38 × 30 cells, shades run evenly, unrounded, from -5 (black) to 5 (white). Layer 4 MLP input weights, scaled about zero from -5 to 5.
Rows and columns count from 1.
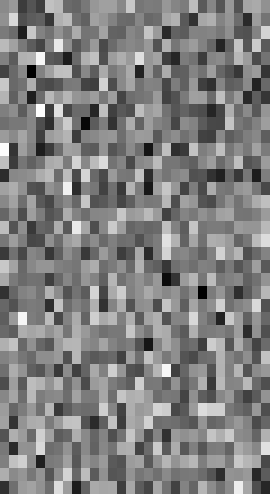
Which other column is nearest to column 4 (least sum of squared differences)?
16
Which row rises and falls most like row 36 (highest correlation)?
15
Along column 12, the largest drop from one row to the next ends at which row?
14
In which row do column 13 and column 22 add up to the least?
9
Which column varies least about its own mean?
21
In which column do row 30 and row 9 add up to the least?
24
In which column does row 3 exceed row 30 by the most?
30
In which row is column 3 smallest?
3
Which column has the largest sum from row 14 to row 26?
22
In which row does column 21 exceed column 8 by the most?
5
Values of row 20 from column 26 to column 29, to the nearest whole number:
1 2 -2 -1
